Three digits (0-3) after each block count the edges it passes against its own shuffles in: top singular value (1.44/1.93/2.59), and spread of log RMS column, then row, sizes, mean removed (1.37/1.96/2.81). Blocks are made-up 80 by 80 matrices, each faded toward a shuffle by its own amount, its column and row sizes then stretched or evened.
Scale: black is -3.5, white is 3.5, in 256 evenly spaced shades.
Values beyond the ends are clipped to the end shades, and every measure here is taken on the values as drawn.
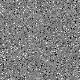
0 1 0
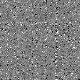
1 2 1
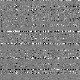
2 2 3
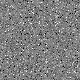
0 1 0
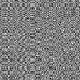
3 1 0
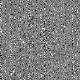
0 3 0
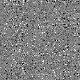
0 2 2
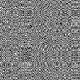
3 1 0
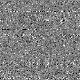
1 0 2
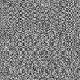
3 2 0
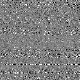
1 1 3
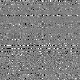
2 1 3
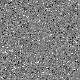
0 1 1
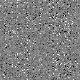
1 2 1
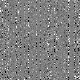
0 3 1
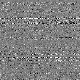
1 0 3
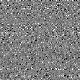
2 0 2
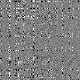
1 3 3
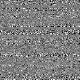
1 1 3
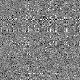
2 1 2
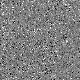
0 1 0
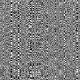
3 3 0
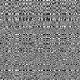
3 1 3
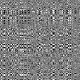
3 3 3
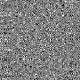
2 1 1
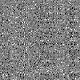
2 1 1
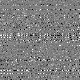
2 0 3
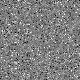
1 0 0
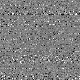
1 0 3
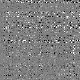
0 2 3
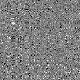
2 1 1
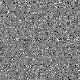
1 0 2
